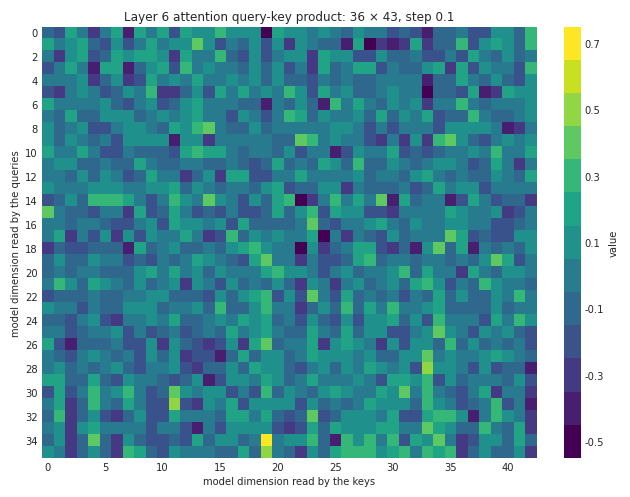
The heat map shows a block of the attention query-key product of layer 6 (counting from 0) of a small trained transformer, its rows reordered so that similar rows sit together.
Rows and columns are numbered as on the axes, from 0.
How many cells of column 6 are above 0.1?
4
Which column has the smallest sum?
2
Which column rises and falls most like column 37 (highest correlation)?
21
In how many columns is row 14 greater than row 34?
19
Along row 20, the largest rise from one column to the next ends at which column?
37
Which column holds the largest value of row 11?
27
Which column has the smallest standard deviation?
3
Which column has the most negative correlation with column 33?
42
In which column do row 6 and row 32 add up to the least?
24
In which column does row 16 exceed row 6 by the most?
23
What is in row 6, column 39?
0
